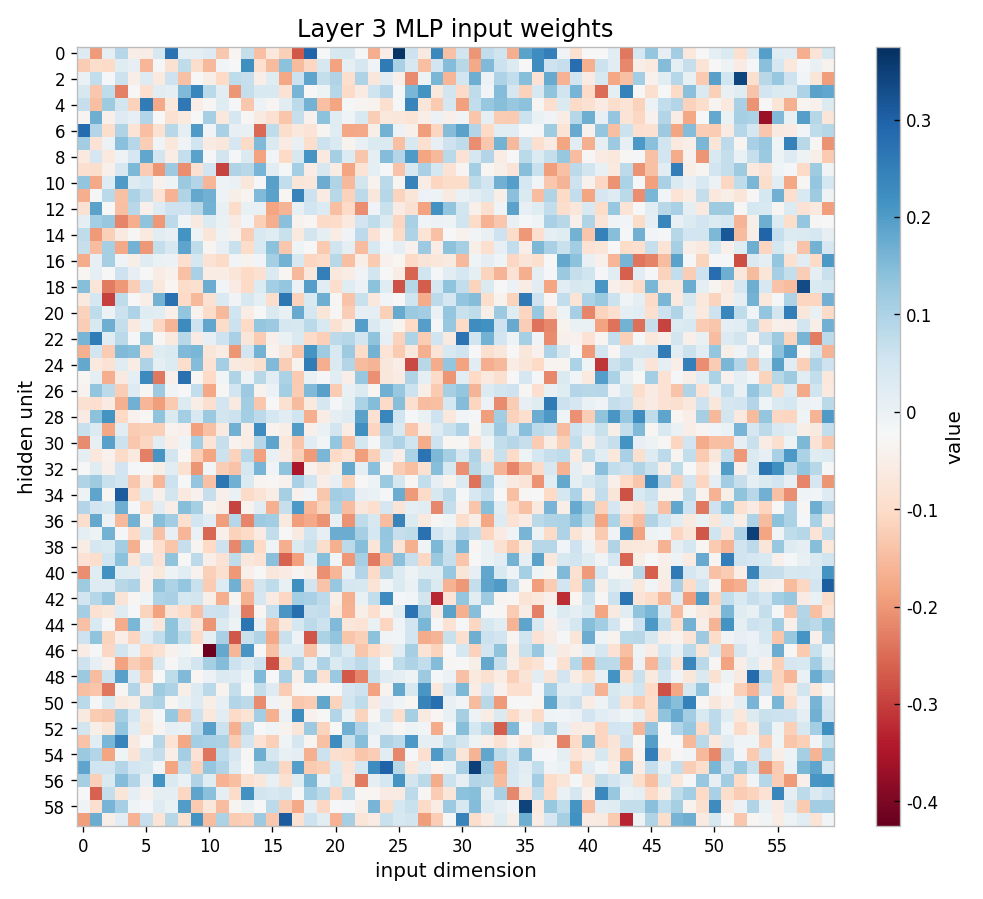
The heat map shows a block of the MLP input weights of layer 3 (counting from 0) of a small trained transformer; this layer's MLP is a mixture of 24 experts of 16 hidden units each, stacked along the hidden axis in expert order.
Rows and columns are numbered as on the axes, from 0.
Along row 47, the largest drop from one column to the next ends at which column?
15
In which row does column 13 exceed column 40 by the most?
1
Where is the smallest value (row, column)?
46, 10
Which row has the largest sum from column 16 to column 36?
37
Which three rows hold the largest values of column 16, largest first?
59, 19, 43
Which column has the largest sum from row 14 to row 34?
51
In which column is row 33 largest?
11
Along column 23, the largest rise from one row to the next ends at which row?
55
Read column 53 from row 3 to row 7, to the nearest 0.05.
-0.15 -0.2 0.1 0.05 0.1
